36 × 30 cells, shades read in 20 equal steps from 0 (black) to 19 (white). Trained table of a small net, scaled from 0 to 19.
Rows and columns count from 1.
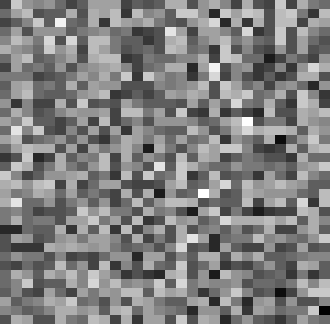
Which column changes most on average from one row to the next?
21
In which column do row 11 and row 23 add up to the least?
11
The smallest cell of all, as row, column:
35, 30
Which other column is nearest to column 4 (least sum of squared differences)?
27
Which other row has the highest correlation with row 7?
10
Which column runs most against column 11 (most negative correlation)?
28
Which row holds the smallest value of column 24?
24
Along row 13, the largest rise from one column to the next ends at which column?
25
